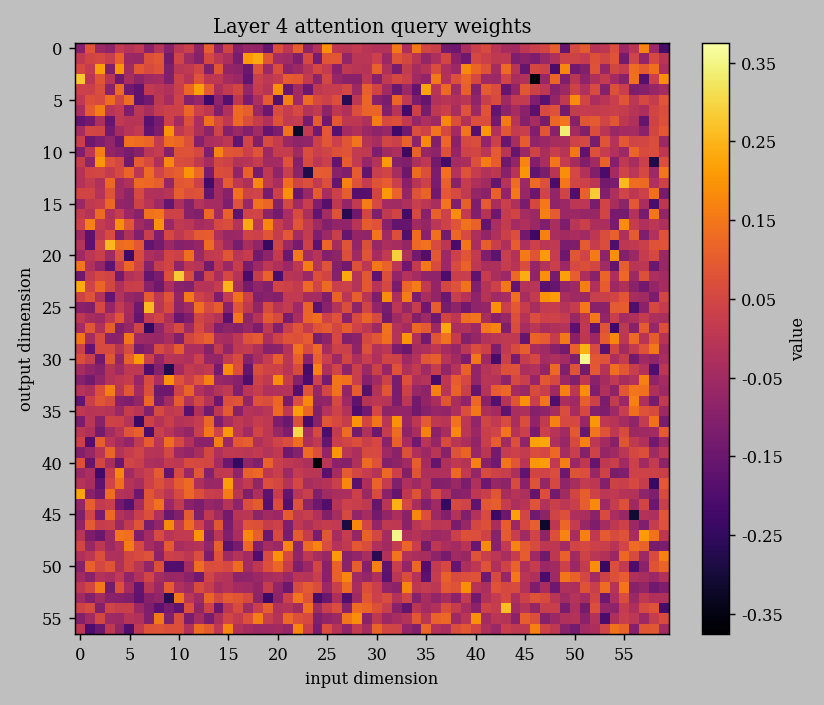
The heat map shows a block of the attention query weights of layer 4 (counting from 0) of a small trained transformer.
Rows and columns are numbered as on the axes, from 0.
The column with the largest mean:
39
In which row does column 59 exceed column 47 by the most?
46
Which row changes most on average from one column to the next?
22
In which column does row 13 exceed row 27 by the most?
7
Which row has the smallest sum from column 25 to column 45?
35
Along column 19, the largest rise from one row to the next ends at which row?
54
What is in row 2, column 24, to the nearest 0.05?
0.05
